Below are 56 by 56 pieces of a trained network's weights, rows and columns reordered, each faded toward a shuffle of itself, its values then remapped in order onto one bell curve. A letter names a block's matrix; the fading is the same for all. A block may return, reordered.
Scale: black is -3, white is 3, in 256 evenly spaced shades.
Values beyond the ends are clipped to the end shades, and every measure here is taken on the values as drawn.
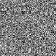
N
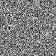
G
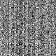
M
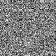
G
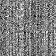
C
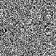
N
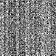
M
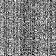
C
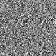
G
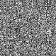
N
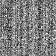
M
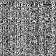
M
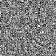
N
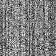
C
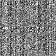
M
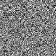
G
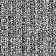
C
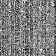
M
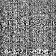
C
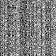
C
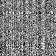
M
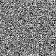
N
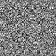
G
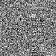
N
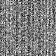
M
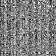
M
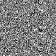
N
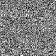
N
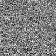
G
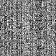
M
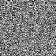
G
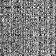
M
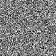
G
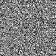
N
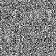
N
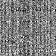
M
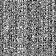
M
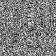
G
